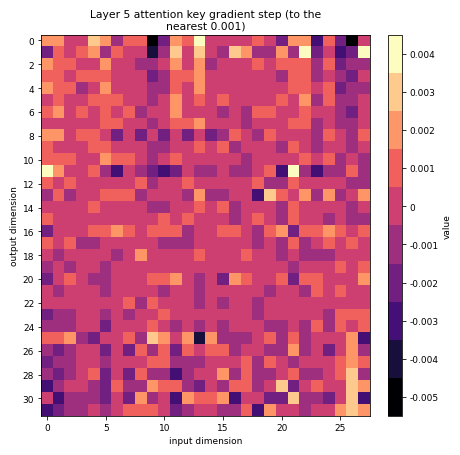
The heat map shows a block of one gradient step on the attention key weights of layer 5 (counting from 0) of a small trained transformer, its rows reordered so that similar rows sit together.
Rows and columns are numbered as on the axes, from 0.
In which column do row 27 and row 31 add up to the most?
26
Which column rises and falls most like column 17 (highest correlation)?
27
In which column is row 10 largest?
5
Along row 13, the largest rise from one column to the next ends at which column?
19
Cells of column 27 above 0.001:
5
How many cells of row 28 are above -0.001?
13
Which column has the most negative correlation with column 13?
9
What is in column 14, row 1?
0
